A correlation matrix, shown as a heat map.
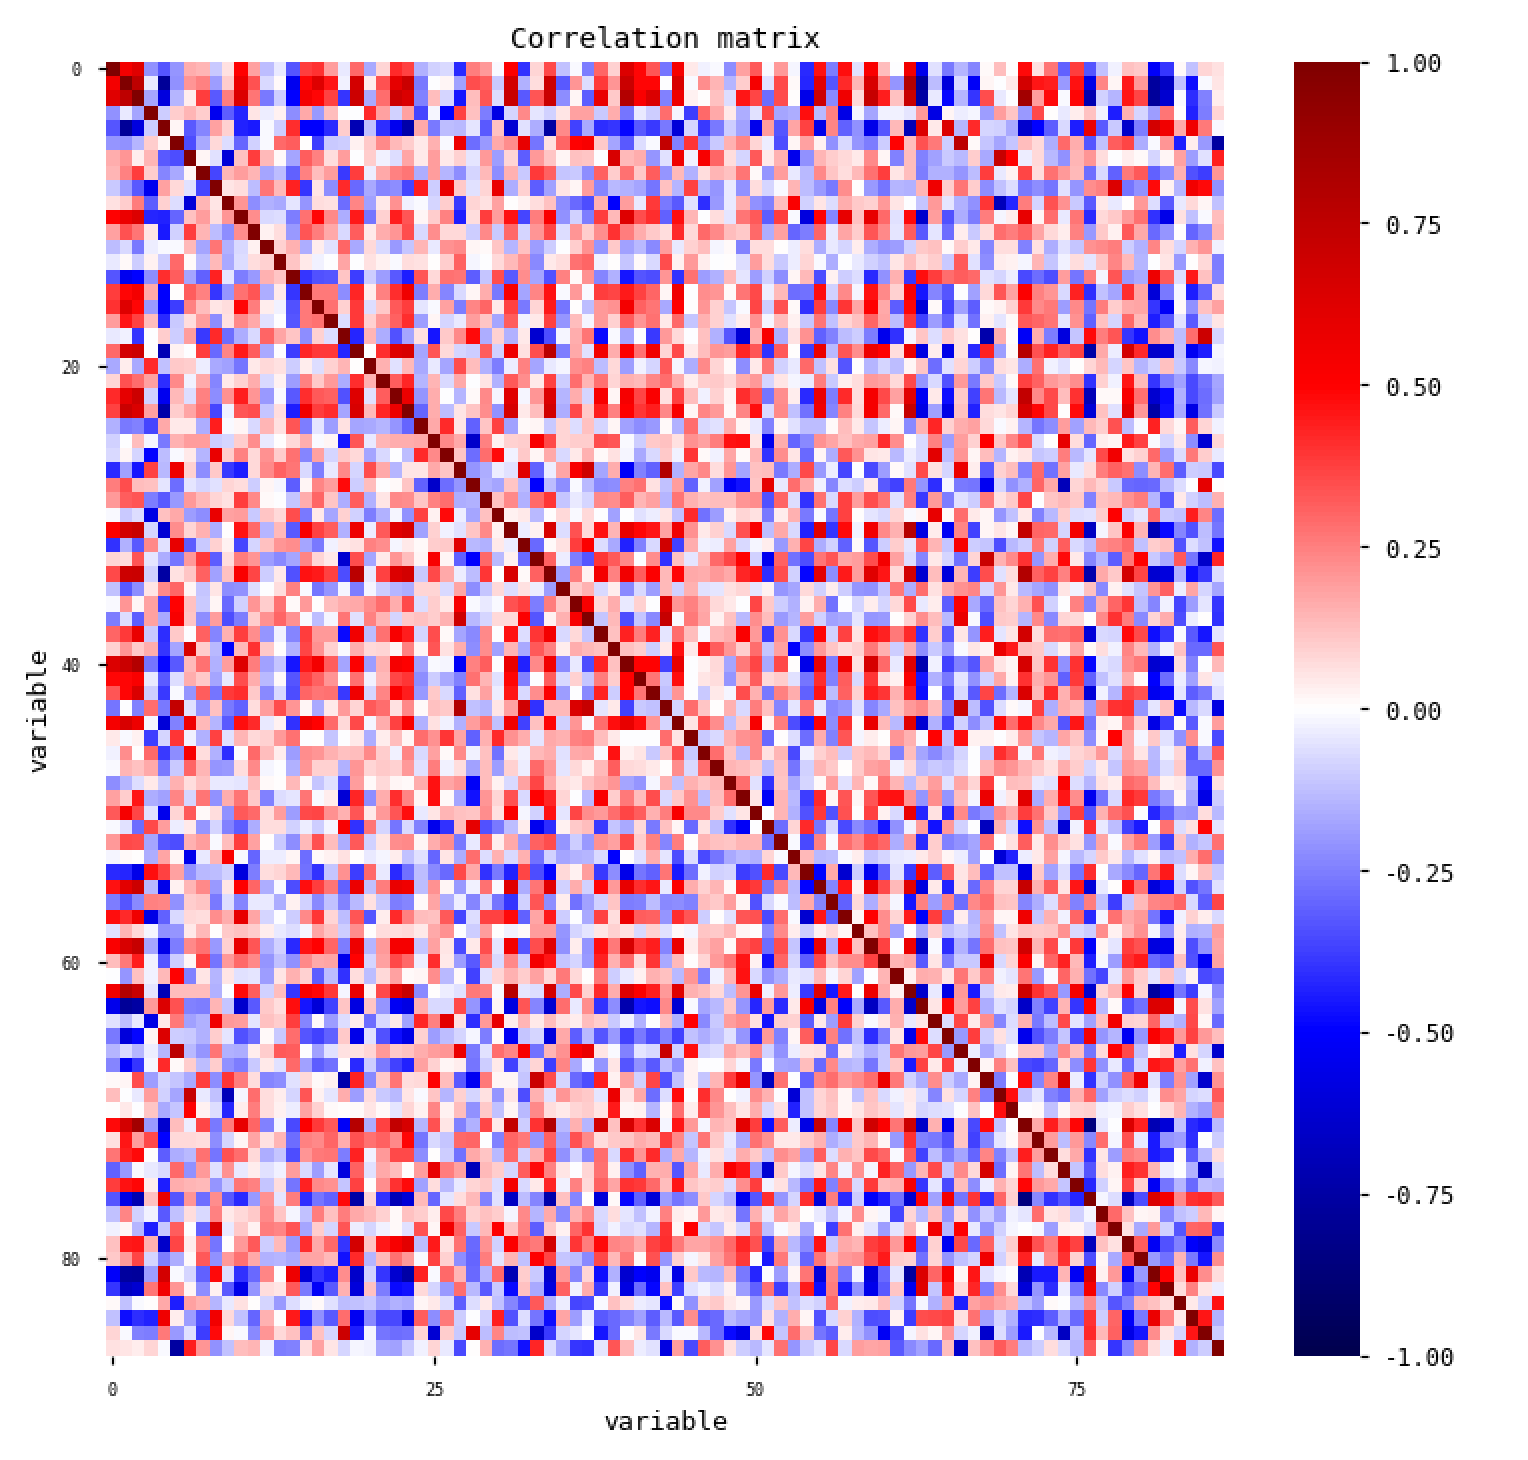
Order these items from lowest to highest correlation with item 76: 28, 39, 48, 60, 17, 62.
62, 60, 17, 48, 39, 28
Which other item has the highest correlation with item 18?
85
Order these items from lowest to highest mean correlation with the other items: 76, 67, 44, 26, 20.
76, 67, 20, 26, 44
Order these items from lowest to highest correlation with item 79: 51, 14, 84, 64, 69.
84, 51, 14, 69, 64
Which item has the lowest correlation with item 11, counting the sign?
4
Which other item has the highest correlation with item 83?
86
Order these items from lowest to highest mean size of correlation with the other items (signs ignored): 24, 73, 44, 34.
24, 73, 44, 34
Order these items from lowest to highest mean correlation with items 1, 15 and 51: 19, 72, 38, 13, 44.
13, 38, 19, 72, 44
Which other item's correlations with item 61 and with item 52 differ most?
5
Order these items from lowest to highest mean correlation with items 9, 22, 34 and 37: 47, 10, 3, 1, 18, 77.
18, 3, 47, 77, 10, 1
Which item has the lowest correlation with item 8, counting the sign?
3
